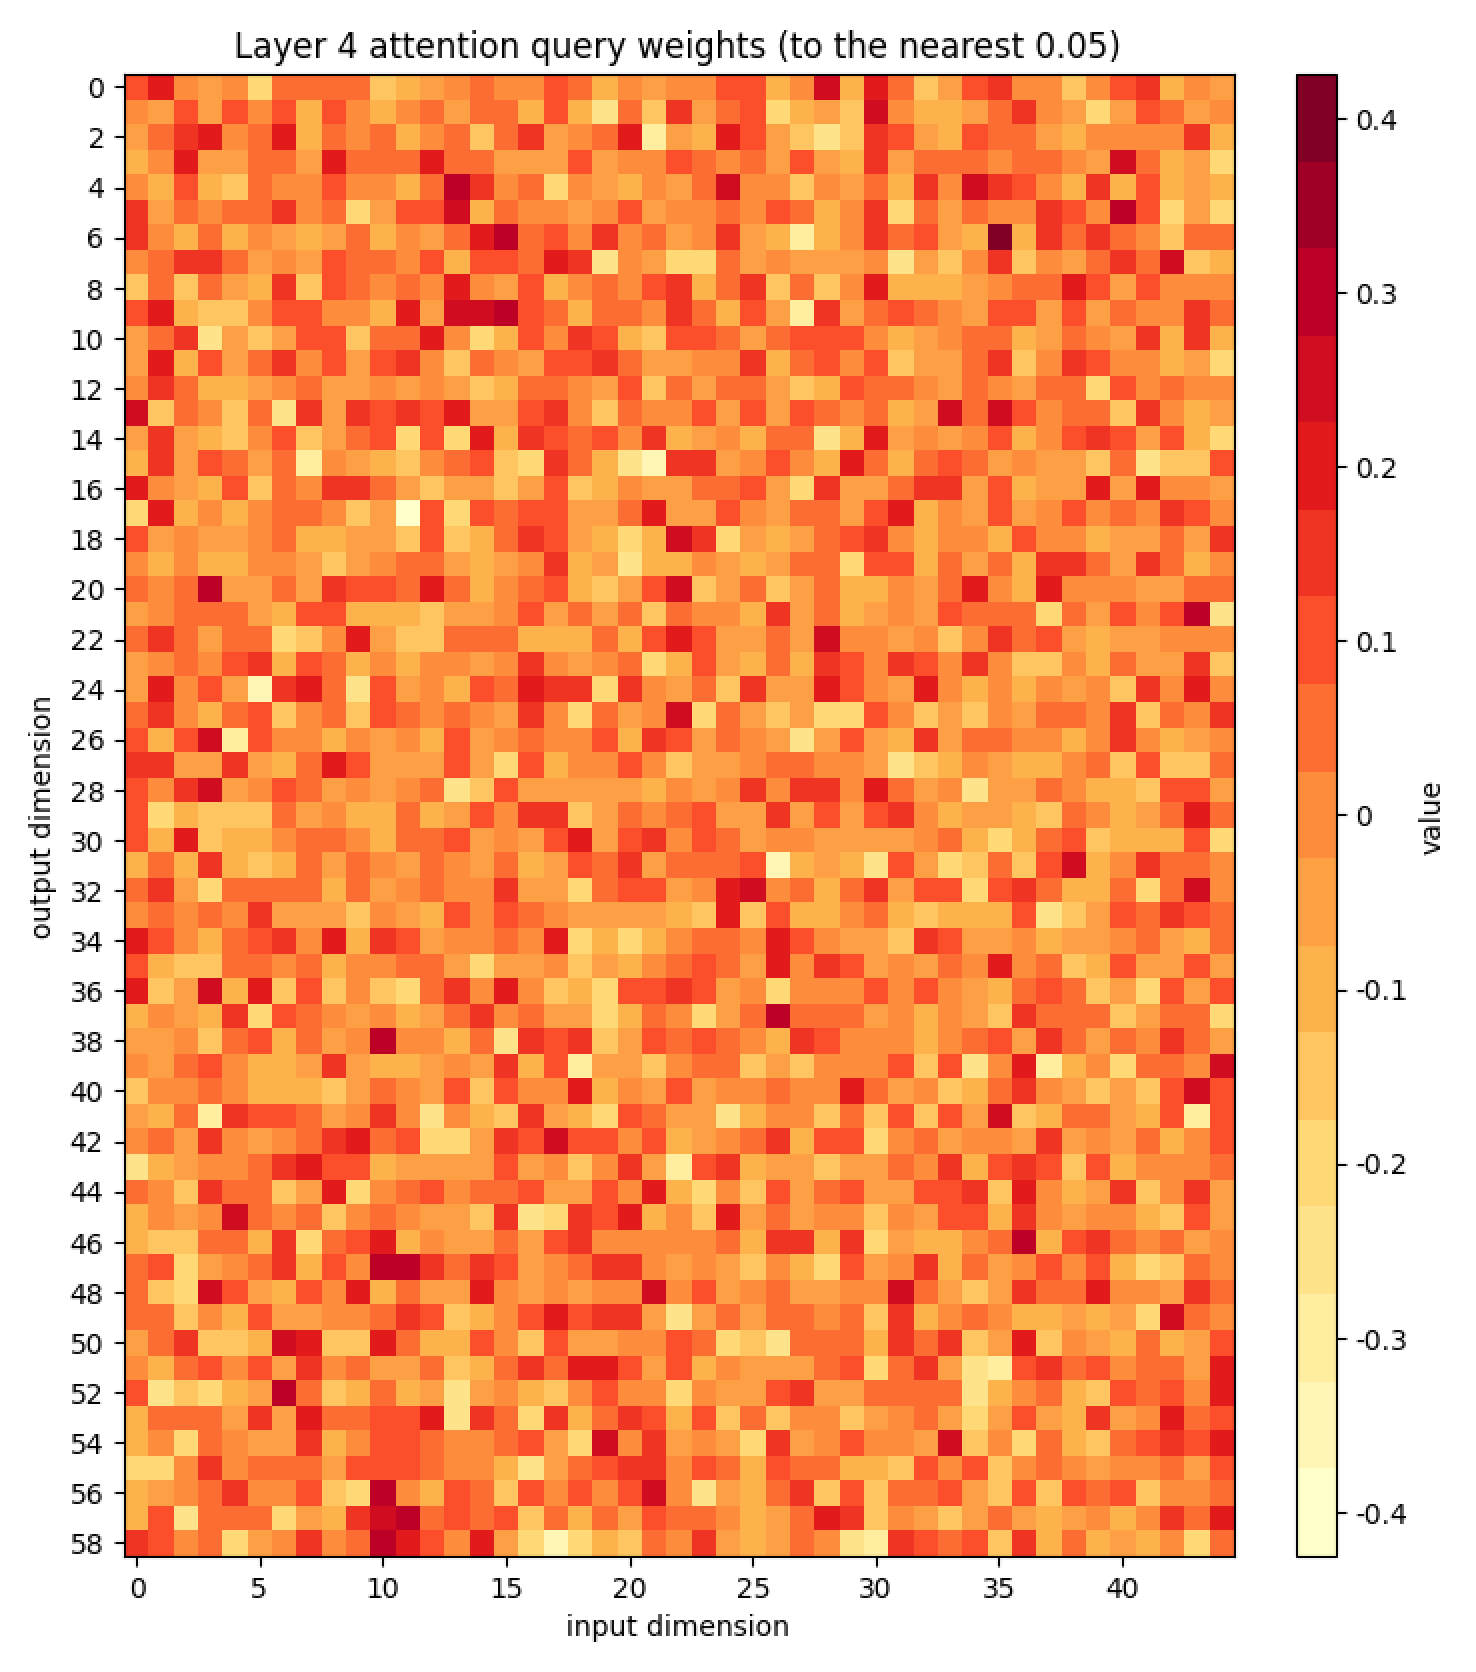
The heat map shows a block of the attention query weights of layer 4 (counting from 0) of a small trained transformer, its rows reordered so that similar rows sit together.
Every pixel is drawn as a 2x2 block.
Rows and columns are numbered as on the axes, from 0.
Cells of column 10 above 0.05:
18
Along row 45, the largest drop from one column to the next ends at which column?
16
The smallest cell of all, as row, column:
17, 11
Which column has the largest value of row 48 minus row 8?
31
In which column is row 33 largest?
24
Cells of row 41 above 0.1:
4
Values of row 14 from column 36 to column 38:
-0.1 0 0.1
